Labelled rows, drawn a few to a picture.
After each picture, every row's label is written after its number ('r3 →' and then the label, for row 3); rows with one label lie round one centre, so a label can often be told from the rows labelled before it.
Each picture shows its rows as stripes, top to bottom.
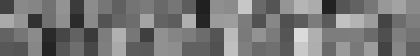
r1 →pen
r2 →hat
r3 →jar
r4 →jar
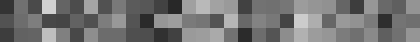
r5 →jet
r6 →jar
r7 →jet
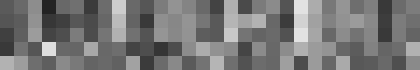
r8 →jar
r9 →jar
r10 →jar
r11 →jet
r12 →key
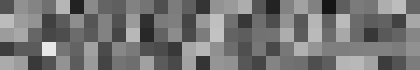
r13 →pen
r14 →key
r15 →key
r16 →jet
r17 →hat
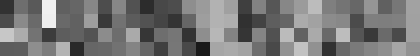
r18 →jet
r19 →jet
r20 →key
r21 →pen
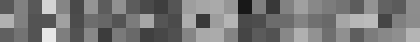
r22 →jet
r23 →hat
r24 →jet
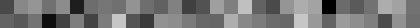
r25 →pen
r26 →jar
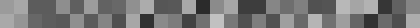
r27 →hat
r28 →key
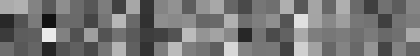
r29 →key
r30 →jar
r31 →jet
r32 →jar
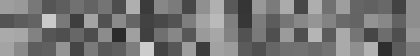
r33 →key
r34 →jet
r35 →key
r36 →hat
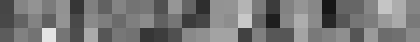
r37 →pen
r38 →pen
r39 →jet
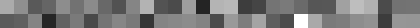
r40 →hat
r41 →jar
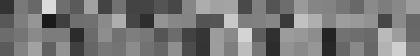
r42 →jet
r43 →jar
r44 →pen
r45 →pen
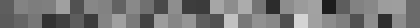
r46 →pen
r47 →jar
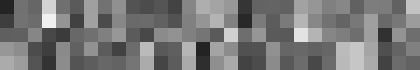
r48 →jet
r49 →jet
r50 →jar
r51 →hat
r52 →hat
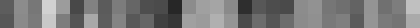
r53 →jet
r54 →jet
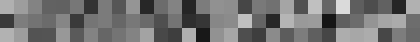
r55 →key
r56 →pen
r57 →hat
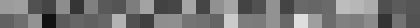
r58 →hat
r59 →jar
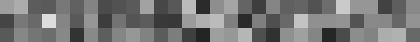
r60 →hat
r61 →jet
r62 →pen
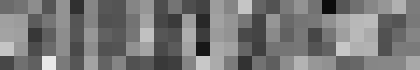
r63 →pen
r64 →hat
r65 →hat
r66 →hat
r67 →jet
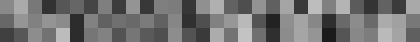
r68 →key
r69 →pen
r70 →pen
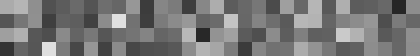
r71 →key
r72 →jar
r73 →hat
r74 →jet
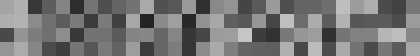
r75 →hat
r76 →key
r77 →pen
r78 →key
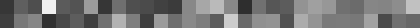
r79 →jet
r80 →jar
